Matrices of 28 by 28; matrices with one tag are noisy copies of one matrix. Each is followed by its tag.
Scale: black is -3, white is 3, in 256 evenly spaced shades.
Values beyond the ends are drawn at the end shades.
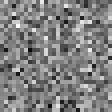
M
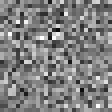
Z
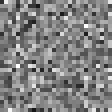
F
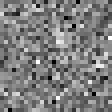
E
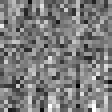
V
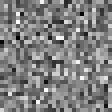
Z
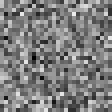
E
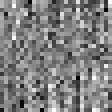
V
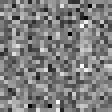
M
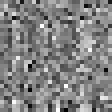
M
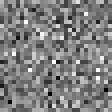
Z
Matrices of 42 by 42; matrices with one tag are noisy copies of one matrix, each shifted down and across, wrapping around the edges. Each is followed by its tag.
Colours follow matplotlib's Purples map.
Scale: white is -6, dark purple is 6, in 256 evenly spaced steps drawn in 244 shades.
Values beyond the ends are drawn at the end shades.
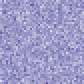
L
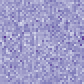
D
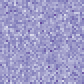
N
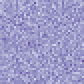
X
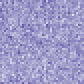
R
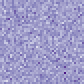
X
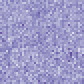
D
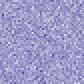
X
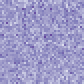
R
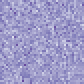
N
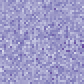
D
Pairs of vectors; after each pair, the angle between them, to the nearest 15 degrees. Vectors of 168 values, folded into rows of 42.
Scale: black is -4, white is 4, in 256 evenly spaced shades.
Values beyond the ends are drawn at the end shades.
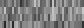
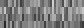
30 degrees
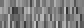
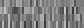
30 degrees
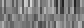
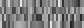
75 degrees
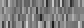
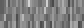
120 degrees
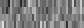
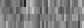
60 degrees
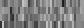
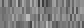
90 degrees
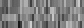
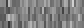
60 degrees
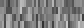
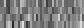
45 degrees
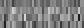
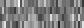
120 degrees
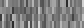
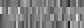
90 degrees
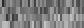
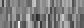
90 degrees
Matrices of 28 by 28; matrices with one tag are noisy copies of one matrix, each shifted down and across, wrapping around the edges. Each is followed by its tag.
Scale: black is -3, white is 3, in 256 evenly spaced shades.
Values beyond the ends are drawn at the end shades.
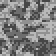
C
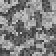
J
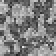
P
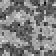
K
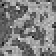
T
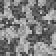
P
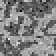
C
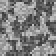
P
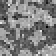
K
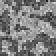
K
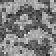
K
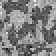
P
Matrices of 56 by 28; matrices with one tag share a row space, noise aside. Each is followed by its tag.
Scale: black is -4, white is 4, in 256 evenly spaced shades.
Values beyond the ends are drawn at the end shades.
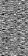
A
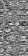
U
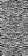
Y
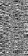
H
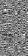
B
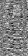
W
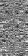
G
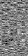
A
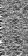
Y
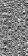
B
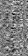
W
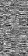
U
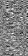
W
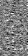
W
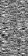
A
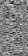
W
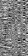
B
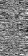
G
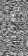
W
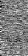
Y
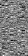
A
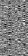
B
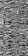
U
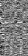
Y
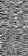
Y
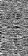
Y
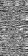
G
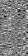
B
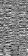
U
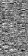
A
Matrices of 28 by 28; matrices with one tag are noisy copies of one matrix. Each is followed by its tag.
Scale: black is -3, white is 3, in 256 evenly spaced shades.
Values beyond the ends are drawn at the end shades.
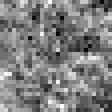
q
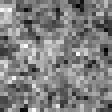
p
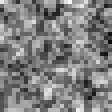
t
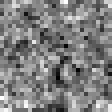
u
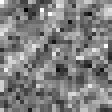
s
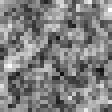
s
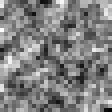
s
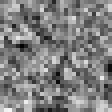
u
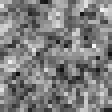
s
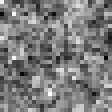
t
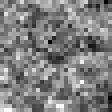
q
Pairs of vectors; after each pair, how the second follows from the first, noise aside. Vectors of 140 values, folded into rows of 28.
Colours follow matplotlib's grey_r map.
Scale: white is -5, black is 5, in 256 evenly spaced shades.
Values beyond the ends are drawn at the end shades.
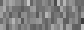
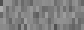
reversed, negated, shrunk.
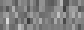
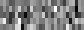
reversed, negated, scaled up.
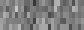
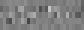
reversed, negated, partly zeroed.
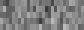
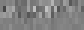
negated, partly zeroed.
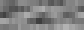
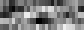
scaled up.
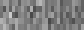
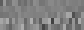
reversed, negated, partly zeroed.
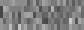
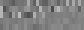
negated, partly zeroed.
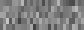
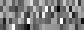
wrapped around, scaled up.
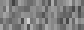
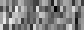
reversed, negated, scaled up.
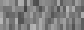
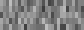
reversed, negated.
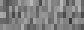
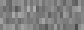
wrapped around, negated, shrunk.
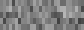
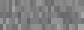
wrapped around, negated, shrunk.
